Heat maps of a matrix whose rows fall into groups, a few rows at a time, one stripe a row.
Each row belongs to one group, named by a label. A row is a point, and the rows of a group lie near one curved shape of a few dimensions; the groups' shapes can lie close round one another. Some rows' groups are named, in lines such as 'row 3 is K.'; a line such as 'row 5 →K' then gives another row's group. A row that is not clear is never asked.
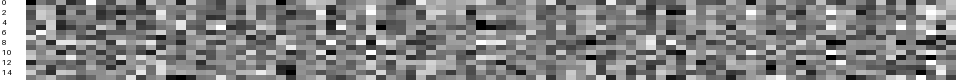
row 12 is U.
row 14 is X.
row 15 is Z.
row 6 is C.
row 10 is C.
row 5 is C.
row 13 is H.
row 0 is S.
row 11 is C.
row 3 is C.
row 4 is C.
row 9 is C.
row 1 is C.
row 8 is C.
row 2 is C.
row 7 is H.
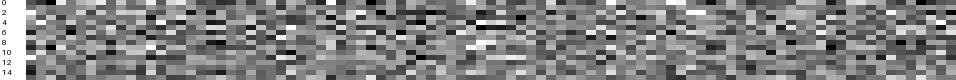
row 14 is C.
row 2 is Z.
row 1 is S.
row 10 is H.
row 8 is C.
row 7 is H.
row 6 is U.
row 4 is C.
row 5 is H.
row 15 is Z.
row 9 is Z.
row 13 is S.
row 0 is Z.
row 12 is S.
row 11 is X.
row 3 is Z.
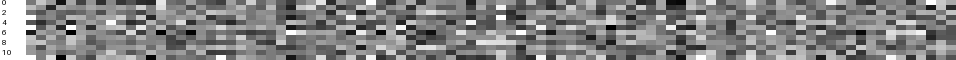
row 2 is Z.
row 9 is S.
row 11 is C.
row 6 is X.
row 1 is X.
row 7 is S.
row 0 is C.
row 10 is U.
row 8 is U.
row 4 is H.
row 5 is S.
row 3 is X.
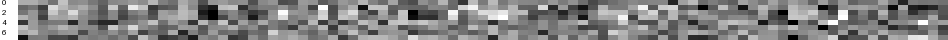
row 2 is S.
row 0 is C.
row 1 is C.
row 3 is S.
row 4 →U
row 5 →C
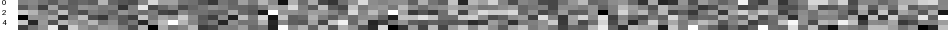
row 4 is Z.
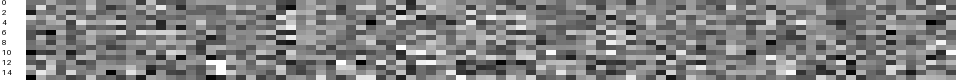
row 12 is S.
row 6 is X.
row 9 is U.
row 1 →H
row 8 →H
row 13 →C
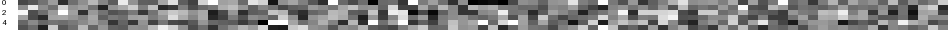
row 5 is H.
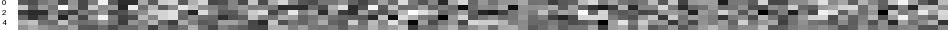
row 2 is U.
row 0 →H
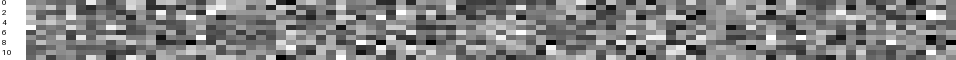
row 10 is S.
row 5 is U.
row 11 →H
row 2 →U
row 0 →H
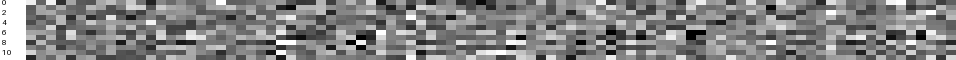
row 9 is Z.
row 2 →C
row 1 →H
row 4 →Z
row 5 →Z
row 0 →C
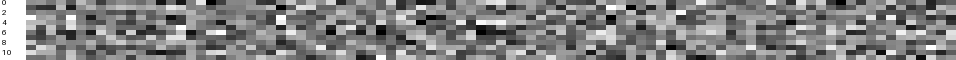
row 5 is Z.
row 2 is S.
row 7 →H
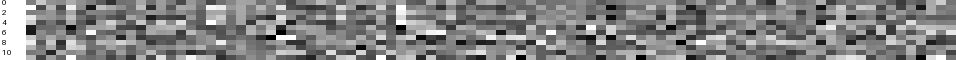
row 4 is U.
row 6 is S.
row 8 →C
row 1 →S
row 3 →H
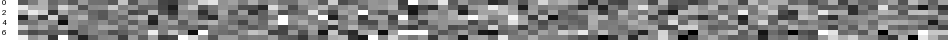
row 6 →U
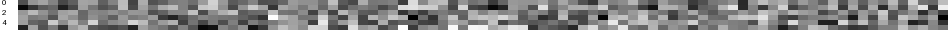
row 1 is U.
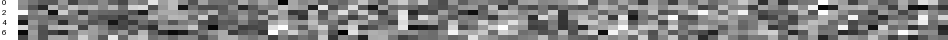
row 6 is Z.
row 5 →S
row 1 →Z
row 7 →C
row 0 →U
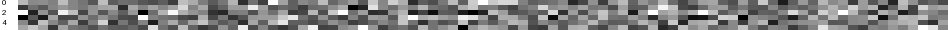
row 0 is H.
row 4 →H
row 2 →Z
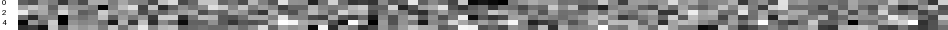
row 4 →X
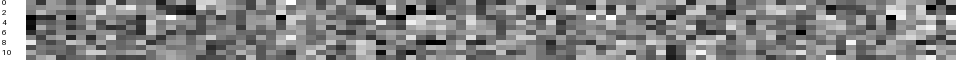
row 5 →U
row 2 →Z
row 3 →U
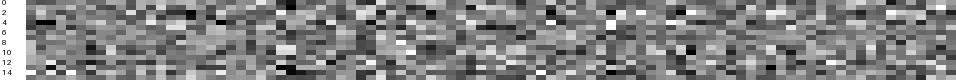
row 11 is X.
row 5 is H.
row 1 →C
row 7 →S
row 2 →Z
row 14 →S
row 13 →H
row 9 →H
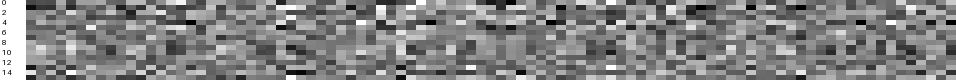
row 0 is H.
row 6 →U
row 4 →Z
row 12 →C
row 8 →U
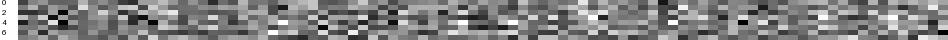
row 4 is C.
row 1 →H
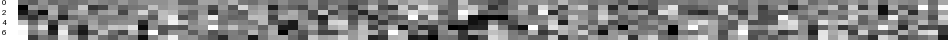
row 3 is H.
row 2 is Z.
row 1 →S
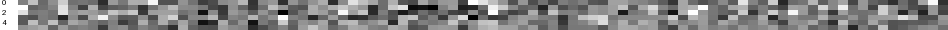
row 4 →S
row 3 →H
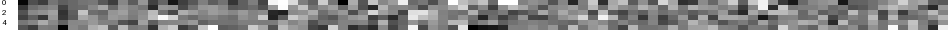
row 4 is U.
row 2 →S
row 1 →C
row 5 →H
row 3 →H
